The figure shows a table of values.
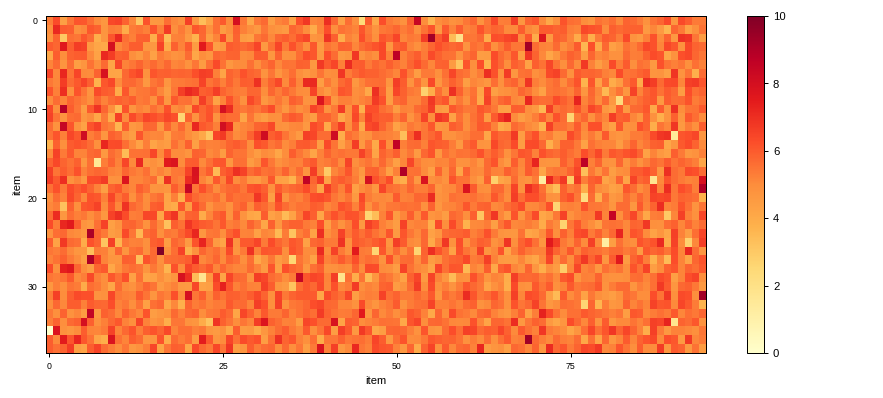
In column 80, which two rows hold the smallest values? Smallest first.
25, 8
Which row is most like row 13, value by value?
34
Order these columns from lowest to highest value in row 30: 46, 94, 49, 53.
94, 46, 49, 53
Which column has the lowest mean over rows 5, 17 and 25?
80
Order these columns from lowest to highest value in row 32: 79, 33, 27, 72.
79, 72, 27, 33
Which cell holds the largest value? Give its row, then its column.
26, 16
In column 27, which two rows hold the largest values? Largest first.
0, 17
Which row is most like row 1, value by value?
15
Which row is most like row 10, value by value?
12
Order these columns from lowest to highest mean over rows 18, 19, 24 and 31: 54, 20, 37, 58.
58, 54, 37, 20
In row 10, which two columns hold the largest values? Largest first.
2, 25
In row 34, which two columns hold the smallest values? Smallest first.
90, 23
